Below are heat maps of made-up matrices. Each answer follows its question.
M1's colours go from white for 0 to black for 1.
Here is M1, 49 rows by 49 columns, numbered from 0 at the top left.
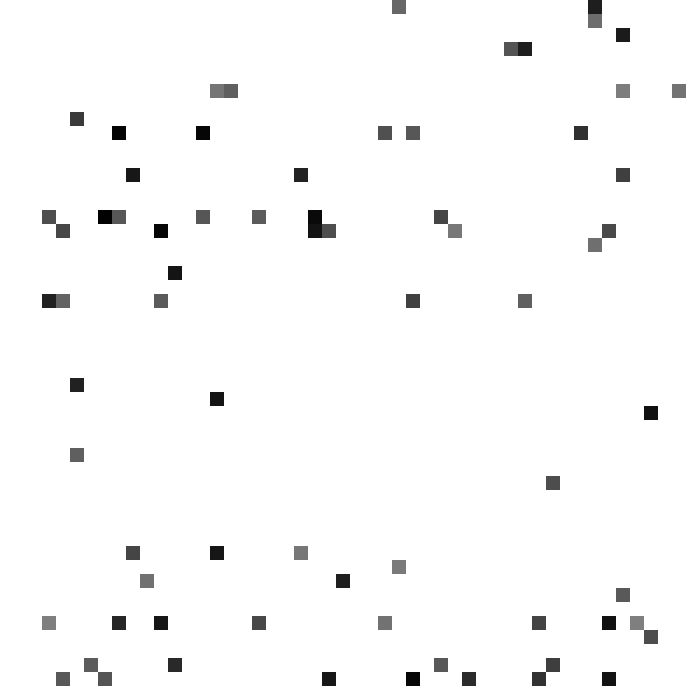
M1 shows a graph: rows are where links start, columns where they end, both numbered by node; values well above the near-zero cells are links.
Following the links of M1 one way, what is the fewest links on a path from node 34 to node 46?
4
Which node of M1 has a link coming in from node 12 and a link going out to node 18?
node 44
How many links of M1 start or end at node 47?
4
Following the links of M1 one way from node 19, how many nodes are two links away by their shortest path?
3
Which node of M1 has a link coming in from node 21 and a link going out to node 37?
node 3
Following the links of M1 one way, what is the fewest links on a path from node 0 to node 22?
3
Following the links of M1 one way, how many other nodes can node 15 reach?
10
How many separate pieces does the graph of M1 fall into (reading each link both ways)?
7
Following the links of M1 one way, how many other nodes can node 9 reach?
9
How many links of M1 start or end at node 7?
2
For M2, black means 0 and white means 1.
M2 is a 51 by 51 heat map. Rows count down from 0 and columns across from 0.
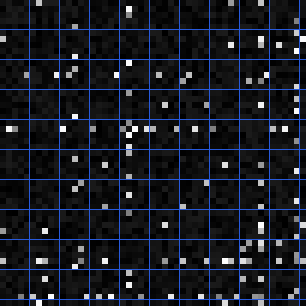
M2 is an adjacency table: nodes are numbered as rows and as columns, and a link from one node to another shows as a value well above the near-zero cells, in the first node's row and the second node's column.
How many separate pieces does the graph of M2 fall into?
3
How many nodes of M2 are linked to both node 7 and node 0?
2
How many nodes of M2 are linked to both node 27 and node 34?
2
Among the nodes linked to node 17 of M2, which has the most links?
node 43
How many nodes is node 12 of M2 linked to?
7
